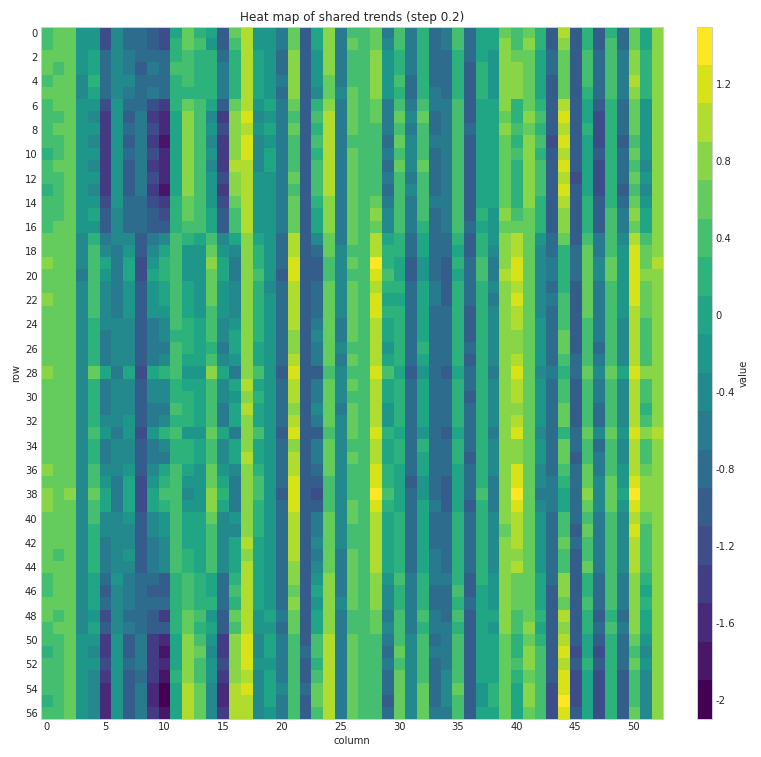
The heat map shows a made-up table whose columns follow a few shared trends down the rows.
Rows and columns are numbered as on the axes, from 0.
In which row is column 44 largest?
55
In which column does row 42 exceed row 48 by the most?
10
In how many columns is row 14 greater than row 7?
13
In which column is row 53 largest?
44
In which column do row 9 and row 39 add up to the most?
17
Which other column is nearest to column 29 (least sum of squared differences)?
18
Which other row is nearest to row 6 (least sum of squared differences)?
14
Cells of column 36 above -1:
25
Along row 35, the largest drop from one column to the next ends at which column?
22
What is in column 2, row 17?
0.6
